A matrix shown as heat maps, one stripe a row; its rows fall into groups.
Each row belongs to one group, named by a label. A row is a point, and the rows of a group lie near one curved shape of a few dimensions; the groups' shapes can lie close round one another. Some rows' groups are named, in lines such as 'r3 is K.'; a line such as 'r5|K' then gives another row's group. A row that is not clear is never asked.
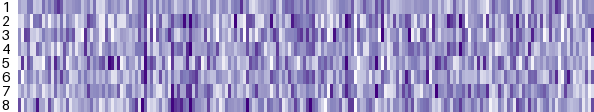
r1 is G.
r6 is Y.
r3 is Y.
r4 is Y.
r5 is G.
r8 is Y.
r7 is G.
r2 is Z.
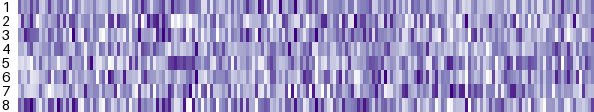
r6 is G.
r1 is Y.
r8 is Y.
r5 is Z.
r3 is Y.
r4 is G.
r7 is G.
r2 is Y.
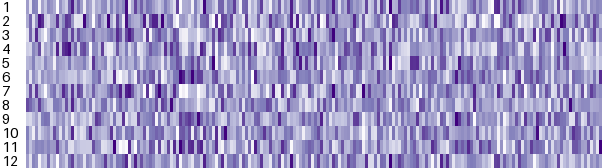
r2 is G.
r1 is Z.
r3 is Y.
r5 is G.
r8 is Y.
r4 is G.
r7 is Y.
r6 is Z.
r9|Z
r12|Z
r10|Y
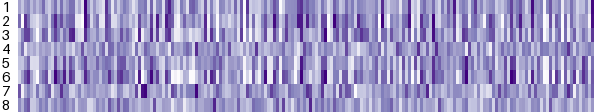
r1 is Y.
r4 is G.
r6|Y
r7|Y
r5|Y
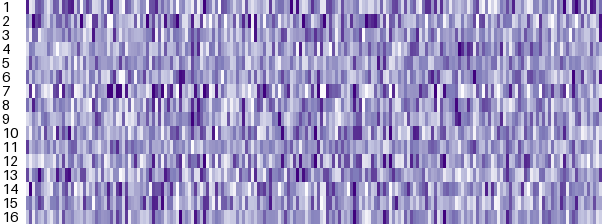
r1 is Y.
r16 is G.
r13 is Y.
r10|G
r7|G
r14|G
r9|Z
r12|G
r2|Y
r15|G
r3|Y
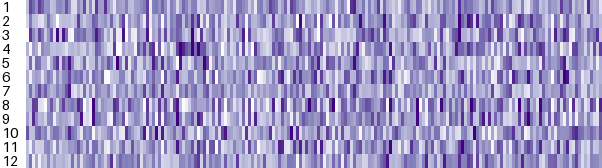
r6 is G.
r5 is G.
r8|Y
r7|G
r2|G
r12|G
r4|Z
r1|G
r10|Y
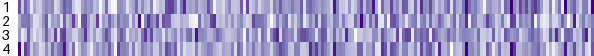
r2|Y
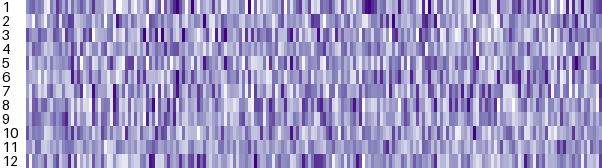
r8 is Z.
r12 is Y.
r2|G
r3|Y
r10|Y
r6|Z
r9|Z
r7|Y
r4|Y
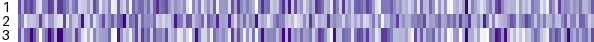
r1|Y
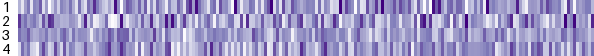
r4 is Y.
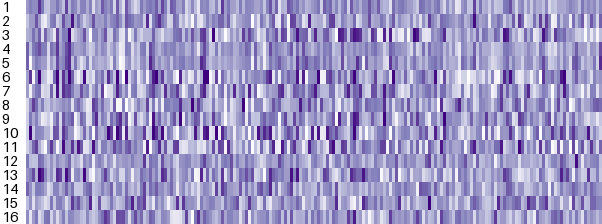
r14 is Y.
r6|G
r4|Y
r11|Y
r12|G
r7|G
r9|G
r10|G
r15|Z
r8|Z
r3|G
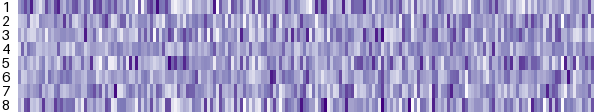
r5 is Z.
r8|Y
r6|G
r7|Z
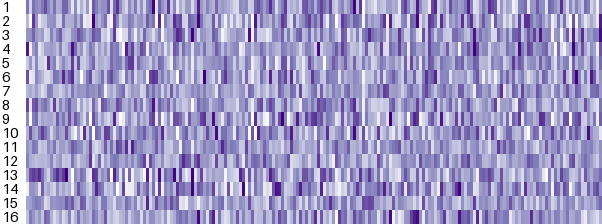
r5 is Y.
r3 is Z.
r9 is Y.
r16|G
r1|Z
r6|Y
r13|Z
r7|G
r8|Z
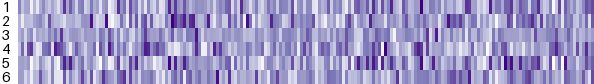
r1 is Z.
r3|G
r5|Z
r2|Z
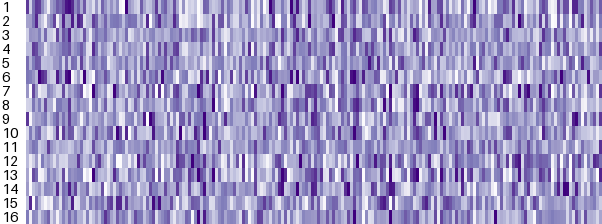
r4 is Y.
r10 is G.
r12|Z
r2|Y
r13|Y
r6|G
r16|Z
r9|Y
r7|Y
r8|G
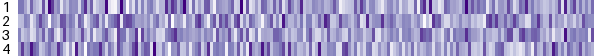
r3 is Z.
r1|Z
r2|Z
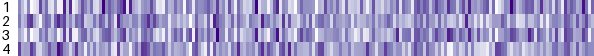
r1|Y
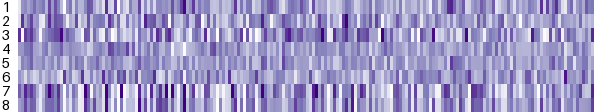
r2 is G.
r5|G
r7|Z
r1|Z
